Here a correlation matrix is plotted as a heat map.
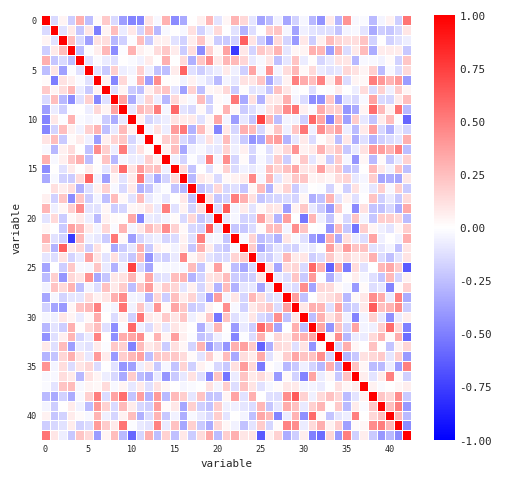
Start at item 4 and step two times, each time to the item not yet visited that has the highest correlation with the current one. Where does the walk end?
21
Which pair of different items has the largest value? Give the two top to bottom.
10, 25
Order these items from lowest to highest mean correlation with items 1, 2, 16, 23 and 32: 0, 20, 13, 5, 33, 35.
0, 20, 13, 5, 35, 33
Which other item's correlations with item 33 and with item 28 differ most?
25
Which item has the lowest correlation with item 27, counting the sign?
40
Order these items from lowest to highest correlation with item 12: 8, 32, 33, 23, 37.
23, 37, 32, 33, 8
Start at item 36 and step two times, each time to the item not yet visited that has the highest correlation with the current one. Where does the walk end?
31
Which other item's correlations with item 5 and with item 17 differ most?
16
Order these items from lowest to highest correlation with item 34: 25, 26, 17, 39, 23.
26, 17, 23, 39, 25
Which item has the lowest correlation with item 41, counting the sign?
42
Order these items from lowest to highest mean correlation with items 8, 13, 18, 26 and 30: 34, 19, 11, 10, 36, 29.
36, 10, 34, 19, 29, 11
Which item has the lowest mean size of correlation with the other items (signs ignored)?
37
